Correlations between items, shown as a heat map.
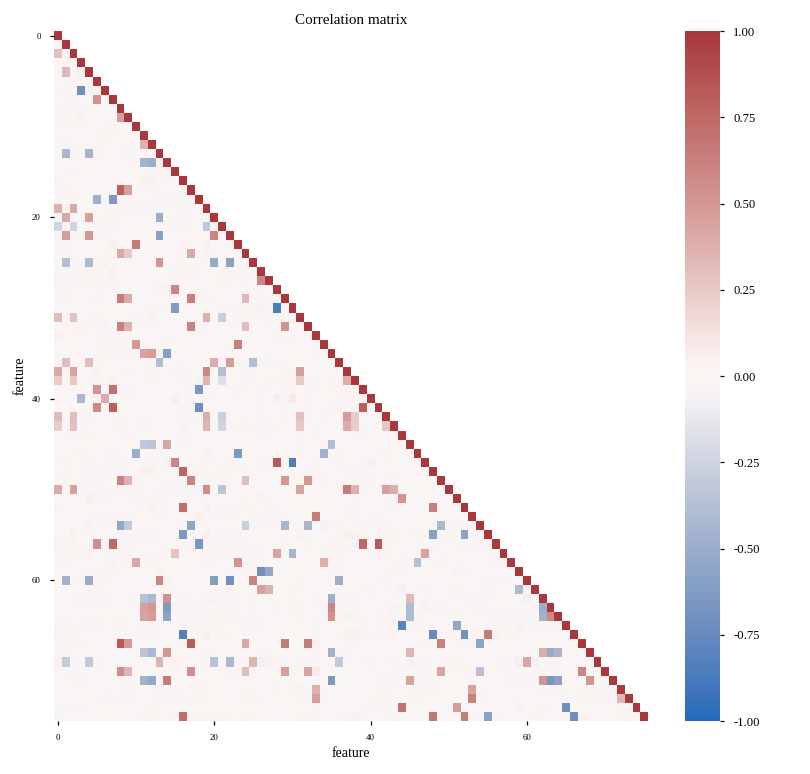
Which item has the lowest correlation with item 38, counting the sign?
21
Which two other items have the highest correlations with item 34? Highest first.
23, 10
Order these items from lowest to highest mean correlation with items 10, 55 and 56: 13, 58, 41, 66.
13, 58, 66, 41
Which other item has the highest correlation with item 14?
71
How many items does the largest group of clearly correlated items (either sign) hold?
10
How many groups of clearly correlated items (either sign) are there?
12
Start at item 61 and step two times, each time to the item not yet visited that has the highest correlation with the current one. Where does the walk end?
27
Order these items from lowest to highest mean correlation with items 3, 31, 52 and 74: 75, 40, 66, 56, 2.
66, 40, 56, 2, 75
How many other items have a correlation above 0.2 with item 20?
4
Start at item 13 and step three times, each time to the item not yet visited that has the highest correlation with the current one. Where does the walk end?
69
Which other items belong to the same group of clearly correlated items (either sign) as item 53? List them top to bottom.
33, 72, 73
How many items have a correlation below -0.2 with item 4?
4
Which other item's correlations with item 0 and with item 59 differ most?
26
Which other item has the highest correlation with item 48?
16
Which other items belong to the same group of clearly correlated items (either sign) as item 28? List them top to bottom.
15, 30, 47, 57
